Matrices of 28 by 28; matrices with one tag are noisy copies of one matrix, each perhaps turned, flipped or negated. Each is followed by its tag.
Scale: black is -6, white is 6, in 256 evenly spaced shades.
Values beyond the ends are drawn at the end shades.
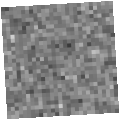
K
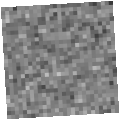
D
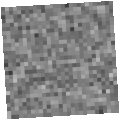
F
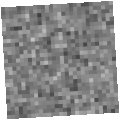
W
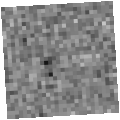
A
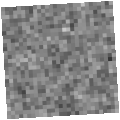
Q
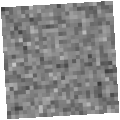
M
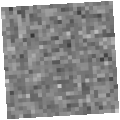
M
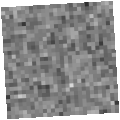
W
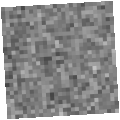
D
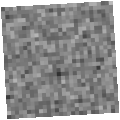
D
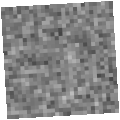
A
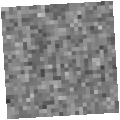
F
